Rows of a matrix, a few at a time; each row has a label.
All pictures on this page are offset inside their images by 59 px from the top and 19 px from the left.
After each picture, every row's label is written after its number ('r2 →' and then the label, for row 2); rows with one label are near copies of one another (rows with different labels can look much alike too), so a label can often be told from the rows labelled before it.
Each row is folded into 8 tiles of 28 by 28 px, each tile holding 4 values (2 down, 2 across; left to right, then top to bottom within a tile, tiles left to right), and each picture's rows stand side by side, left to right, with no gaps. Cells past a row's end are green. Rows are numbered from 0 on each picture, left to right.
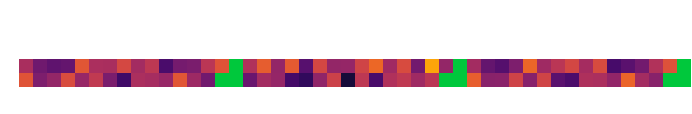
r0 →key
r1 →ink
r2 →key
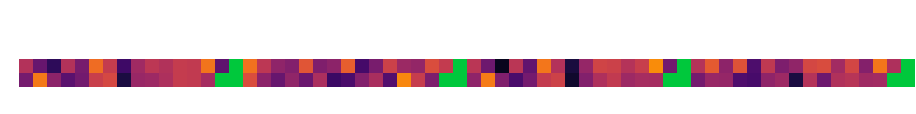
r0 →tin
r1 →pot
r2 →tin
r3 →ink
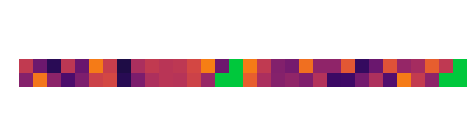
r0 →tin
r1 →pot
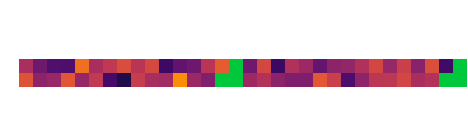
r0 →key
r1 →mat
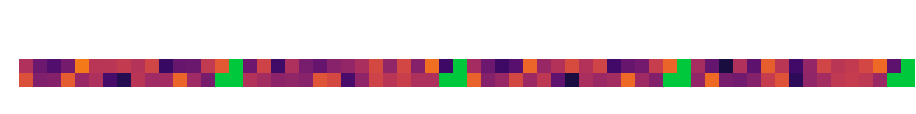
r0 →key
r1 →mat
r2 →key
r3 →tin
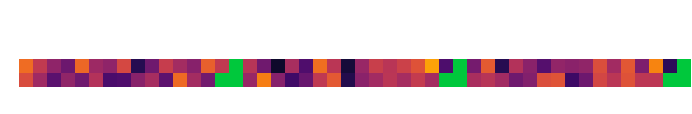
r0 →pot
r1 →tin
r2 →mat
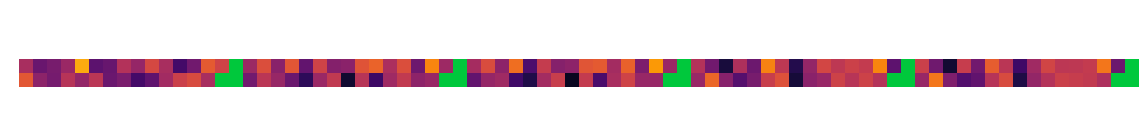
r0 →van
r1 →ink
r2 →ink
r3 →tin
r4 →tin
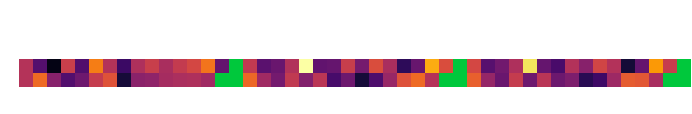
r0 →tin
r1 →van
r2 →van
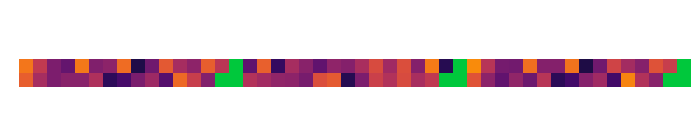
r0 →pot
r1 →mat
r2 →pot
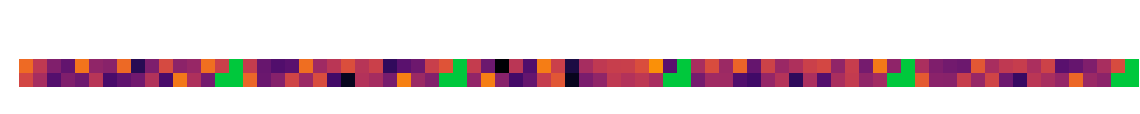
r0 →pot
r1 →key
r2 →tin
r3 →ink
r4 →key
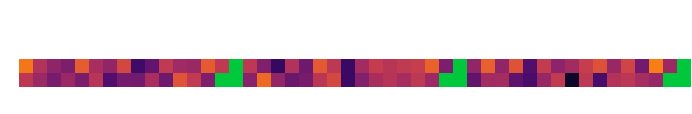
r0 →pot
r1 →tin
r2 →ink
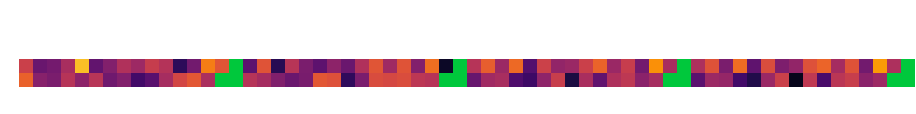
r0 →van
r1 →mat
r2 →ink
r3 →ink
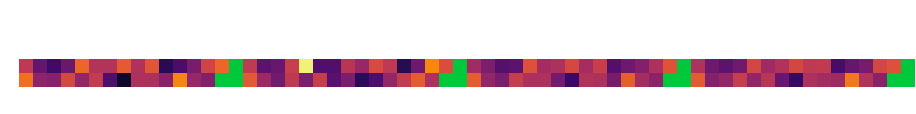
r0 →key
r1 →van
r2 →key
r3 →key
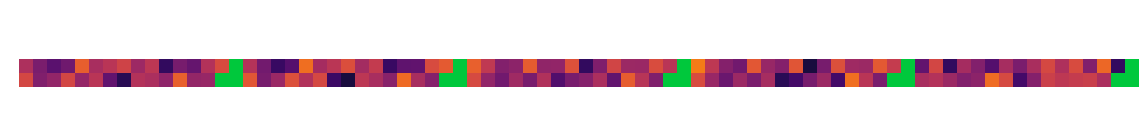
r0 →key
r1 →key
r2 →pot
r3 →pot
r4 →mat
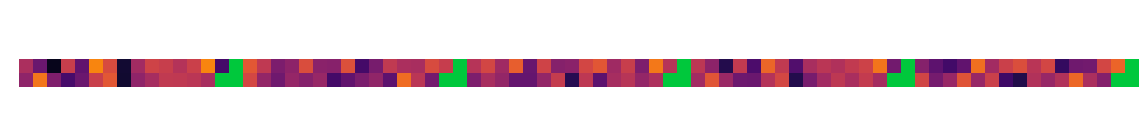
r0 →tin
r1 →pot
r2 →ink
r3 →tin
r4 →key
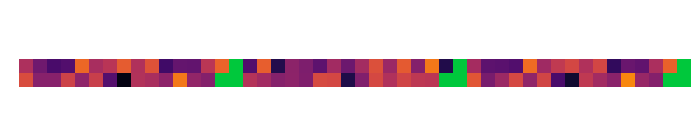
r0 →key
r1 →mat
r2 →key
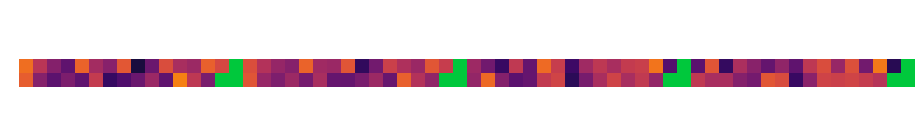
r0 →pot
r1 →pot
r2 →tin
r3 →mat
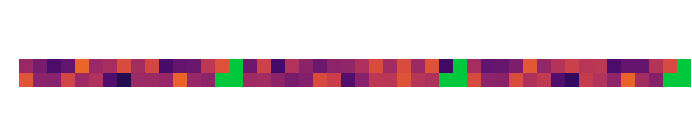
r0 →key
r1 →mat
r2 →key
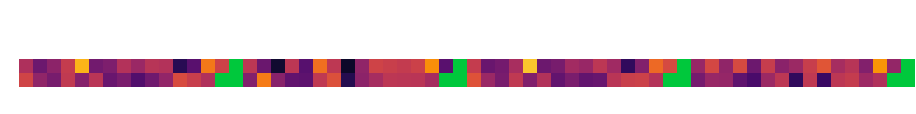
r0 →van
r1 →tin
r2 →van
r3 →ink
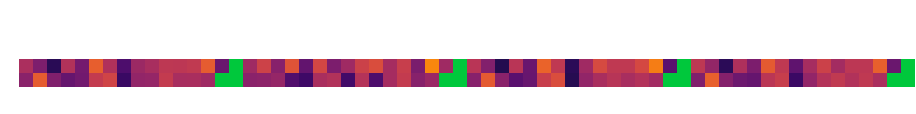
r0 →tin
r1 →ink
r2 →tin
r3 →tin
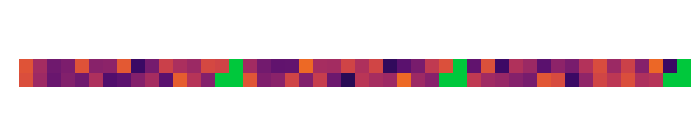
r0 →pot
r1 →key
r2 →mat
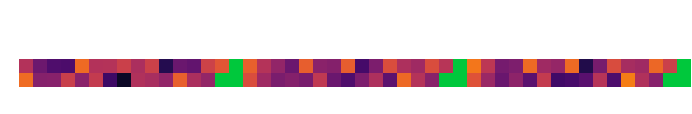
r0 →key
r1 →pot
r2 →pot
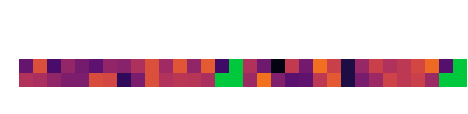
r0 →mat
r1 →tin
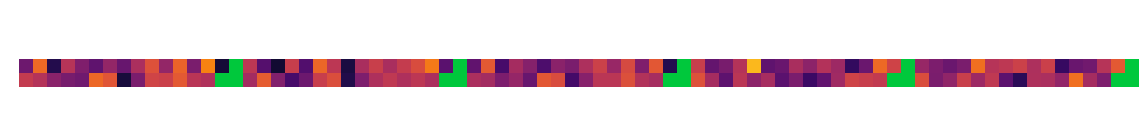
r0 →mat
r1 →tin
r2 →mat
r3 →van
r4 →key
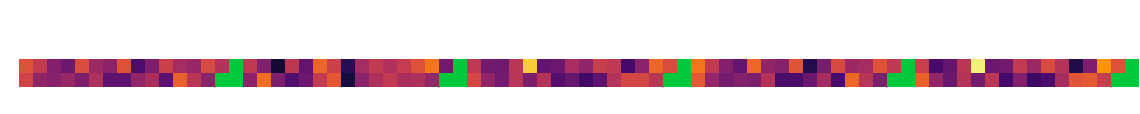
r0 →pot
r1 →tin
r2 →van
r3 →pot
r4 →van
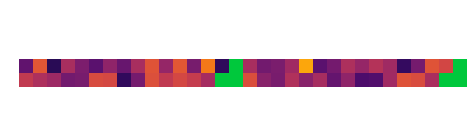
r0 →mat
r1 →van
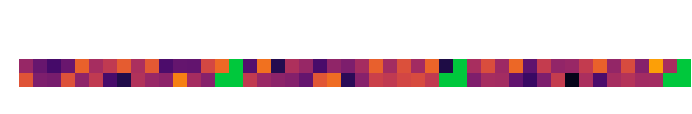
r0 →key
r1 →mat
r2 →ink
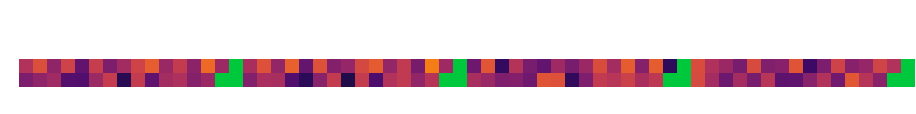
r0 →ink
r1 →ink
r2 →mat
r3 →pot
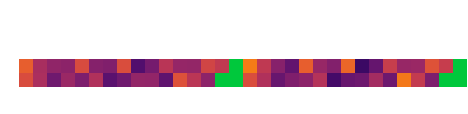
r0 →pot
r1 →pot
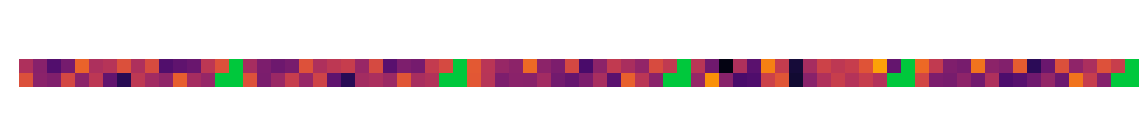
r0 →key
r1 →key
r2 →pot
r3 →tin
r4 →pot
